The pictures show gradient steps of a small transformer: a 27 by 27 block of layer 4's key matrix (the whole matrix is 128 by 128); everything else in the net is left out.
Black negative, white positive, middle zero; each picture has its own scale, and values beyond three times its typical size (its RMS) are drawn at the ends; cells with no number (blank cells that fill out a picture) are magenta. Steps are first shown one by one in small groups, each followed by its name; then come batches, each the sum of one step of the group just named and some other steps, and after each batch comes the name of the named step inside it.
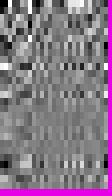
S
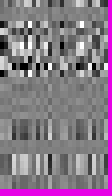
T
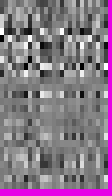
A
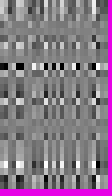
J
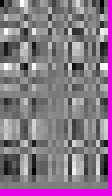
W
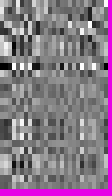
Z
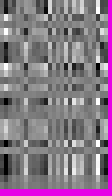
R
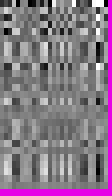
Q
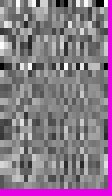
Z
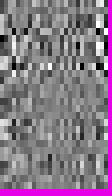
A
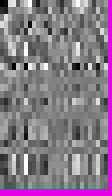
R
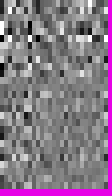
A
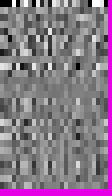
Q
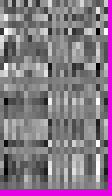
R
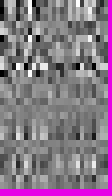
T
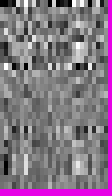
T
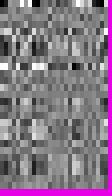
W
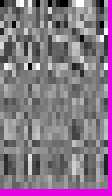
W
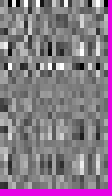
A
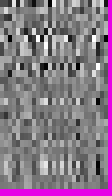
Q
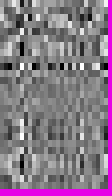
Z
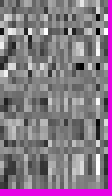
R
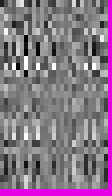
W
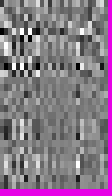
Z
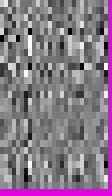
A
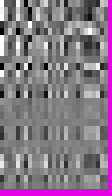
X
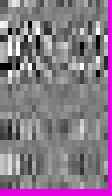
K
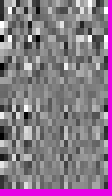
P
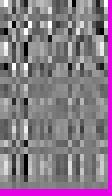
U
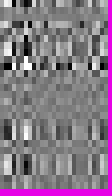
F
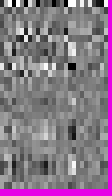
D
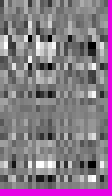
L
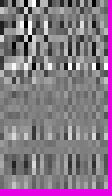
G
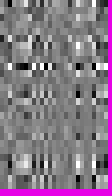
P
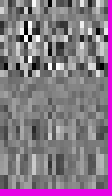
G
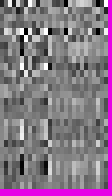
D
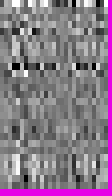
U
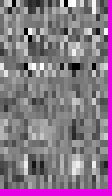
D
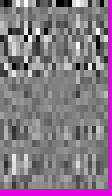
K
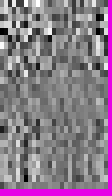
U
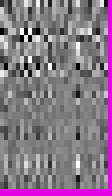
X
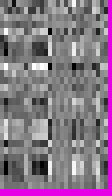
D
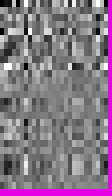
G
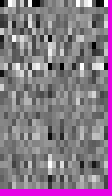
L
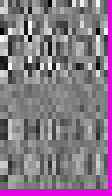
G
